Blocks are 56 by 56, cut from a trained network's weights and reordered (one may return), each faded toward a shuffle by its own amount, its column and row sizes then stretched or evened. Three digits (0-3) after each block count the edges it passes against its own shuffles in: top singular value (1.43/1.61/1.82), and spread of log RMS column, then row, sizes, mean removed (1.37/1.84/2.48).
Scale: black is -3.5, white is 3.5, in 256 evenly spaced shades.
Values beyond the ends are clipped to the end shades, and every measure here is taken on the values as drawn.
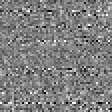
0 0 3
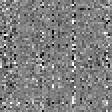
0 3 2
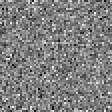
0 0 1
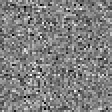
0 1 1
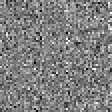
1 2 0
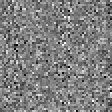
1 2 0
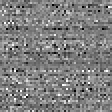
1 1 3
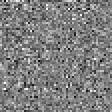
1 1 2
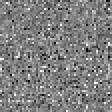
0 1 2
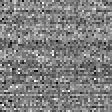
2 1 0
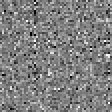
0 2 1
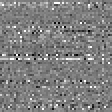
1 0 3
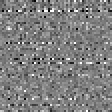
1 1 3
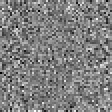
1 1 1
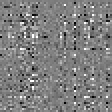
3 3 3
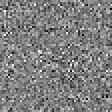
1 1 2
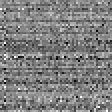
3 1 2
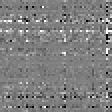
2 2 3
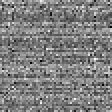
3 1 0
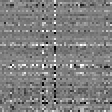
3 2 3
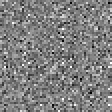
0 2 1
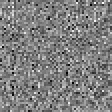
1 1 0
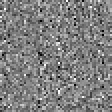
0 2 1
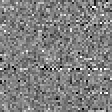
2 1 2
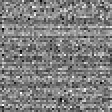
3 1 1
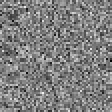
2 0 0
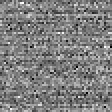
2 0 1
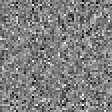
2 2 0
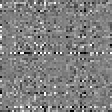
2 2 3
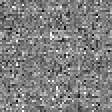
0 2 0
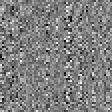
3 3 0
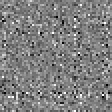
0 2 2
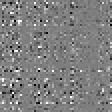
1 3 3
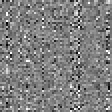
3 3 0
